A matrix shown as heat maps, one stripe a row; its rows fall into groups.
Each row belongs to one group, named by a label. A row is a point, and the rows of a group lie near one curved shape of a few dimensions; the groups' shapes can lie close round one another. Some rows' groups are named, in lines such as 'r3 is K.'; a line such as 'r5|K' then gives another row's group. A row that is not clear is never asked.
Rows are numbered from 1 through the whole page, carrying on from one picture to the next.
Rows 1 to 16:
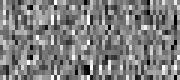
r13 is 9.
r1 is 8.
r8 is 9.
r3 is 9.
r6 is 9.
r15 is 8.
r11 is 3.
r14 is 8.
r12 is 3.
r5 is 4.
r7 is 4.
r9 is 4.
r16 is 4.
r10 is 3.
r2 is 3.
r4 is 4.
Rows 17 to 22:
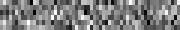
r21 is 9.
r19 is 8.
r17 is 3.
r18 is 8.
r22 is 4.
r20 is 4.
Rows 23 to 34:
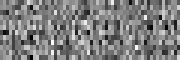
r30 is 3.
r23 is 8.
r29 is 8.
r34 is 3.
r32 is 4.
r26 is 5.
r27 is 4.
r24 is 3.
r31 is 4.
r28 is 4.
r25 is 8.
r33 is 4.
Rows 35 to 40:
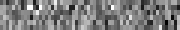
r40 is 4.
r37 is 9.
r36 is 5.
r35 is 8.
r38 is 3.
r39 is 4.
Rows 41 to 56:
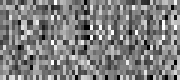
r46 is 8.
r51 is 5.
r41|8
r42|9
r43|8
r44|4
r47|8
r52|3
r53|4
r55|5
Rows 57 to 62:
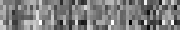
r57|5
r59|9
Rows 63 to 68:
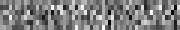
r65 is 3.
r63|4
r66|8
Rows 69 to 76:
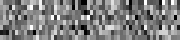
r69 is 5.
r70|5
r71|8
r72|4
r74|5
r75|8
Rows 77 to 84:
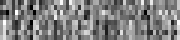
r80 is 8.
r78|3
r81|3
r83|4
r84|3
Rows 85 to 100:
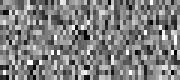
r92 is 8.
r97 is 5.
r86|8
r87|8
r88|9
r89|4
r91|5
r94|9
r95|4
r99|3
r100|8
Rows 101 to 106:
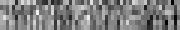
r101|9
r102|4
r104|4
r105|4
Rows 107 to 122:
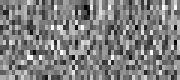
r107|8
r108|8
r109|8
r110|8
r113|3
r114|8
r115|4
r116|4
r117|3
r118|5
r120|5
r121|4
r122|9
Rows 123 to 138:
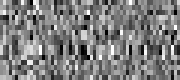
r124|9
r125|4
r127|8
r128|8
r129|4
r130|3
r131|9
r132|5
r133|5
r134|8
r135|5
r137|5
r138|9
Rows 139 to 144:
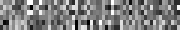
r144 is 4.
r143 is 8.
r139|5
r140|3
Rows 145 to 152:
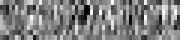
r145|5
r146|8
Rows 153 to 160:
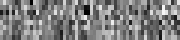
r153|3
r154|8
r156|4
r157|5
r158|4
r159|5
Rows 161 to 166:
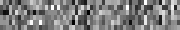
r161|5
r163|8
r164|5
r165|5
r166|3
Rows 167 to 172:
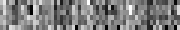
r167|4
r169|3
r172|4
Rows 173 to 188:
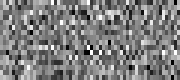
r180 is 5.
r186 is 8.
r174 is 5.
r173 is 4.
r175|5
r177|3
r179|3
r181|9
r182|4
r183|8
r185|9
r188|9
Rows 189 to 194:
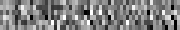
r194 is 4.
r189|3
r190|9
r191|8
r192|3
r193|4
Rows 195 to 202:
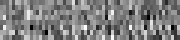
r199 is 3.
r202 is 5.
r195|4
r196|4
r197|8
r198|9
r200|3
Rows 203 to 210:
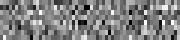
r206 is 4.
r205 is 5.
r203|9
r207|5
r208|5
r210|3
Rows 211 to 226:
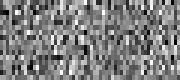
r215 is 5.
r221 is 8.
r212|3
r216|4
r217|8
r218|4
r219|4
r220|8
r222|9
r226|5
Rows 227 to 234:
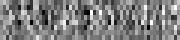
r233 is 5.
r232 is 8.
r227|3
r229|8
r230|9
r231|3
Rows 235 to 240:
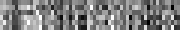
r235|9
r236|9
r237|9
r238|5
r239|9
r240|5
